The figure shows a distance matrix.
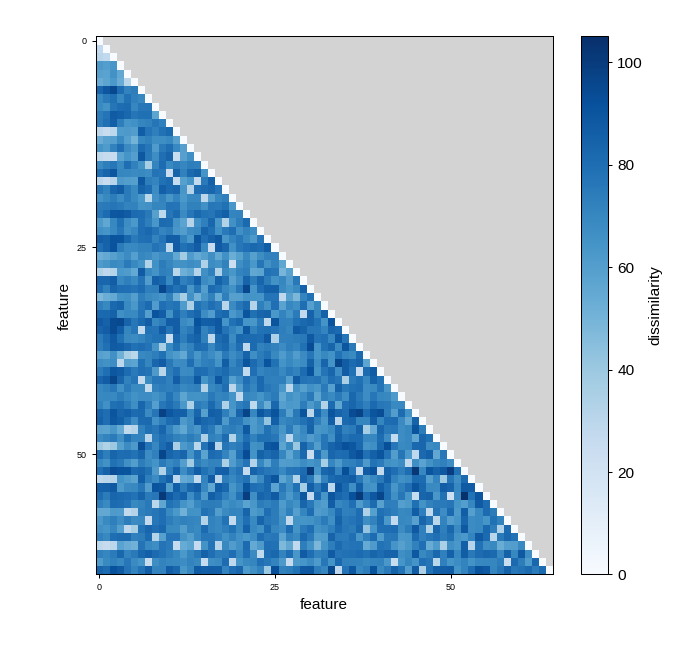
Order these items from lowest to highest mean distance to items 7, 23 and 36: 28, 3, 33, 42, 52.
42, 28, 33, 3, 52
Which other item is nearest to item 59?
4
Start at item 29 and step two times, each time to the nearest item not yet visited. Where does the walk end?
54
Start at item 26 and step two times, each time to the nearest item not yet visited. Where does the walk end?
12
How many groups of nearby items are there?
15
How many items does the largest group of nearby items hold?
10
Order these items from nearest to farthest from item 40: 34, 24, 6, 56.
56, 34, 24, 6
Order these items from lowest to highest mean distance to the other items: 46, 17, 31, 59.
31, 17, 59, 46
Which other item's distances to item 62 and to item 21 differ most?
52
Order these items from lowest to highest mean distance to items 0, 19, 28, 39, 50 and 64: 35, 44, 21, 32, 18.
44, 32, 18, 21, 35
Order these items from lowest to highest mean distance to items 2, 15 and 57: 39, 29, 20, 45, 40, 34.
39, 20, 29, 45, 40, 34
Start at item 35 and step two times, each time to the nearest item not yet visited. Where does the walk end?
41
